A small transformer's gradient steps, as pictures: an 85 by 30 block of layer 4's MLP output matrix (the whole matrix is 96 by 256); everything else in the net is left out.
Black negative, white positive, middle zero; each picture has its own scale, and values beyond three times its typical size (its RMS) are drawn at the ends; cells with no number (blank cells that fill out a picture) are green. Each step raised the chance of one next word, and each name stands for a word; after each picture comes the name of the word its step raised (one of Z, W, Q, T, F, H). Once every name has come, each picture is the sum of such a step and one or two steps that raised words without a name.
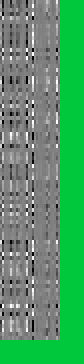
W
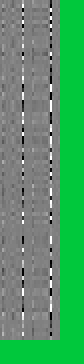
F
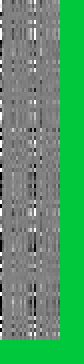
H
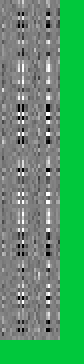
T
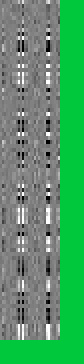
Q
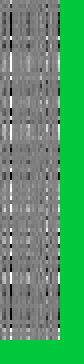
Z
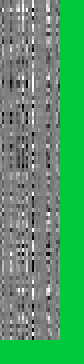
W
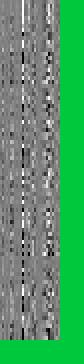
Q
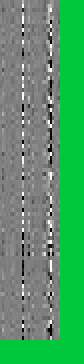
T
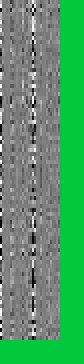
Z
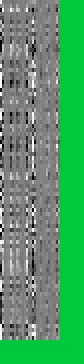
Q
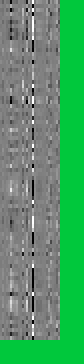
H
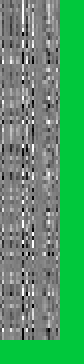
Z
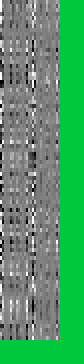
Q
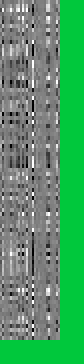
T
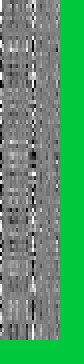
Q
